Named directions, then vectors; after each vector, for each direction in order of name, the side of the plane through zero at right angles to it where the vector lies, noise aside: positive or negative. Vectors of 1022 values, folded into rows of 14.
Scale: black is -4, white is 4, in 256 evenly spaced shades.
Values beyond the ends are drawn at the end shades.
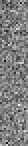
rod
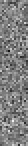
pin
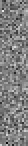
negative, positive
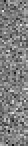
negative, positive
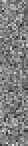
positive, negative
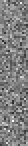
positive, negative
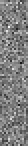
negative, negative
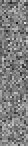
positive, positive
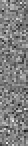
positive, negative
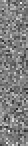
positive, negative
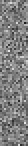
negative, negative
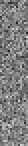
positive, positive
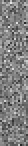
negative, negative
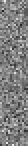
positive, negative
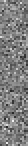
positive, negative
